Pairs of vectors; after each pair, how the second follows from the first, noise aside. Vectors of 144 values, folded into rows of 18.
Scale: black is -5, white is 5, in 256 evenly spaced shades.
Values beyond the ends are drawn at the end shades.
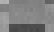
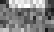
reversed, negated, scaled up.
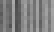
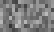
sign-scrambled.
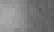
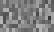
sign-scrambled.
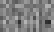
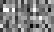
reversed, negated, scaled up.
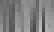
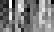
reversed, negated, scaled up.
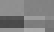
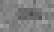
wrapped around, shrunk.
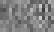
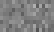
wrapped around, shrunk.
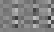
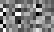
reversed, scaled up.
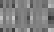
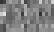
reversed, negated.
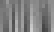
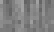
reversed, shrunk.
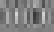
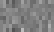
wrapped around, shrunk.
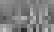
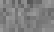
reversed, shrunk.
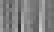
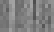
reversed, shrunk.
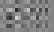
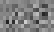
reversed.
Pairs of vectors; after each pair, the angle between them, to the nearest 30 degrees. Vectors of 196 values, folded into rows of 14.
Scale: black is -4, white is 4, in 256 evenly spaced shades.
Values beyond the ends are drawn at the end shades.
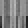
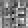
120 degrees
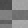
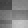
30 degrees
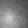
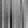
120 degrees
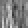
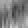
60 degrees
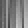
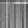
60 degrees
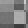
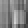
60 degrees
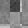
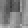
30 degrees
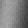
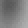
150 degrees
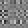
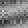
60 degrees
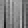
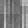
150 degrees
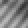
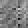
120 degrees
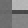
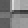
30 degrees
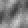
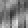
30 degrees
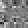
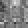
150 degrees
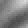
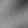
150 degrees
